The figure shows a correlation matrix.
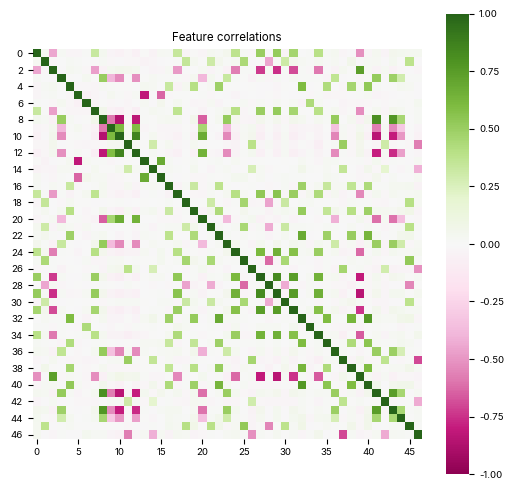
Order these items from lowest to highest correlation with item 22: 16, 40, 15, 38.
15, 16, 38, 40
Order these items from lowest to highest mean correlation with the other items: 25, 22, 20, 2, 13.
2, 20, 13, 25, 22
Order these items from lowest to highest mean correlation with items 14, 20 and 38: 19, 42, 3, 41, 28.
41, 3, 28, 42, 19
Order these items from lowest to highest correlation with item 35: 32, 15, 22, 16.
15, 16, 22, 32
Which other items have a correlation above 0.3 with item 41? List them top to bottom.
3, 8, 23, 36, 43, 44
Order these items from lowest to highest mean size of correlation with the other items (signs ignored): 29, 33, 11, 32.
33, 11, 32, 29
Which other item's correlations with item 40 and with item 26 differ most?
32
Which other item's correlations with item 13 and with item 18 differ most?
5
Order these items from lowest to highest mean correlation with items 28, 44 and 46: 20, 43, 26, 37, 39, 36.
37, 26, 20, 39, 36, 43
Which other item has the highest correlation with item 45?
25
